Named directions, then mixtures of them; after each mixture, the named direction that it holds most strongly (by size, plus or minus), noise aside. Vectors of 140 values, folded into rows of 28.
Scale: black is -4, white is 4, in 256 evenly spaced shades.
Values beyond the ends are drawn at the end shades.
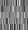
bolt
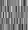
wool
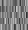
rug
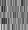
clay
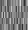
wool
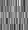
bolt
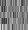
clay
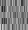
clay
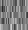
rug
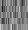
clay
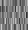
rug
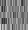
clay
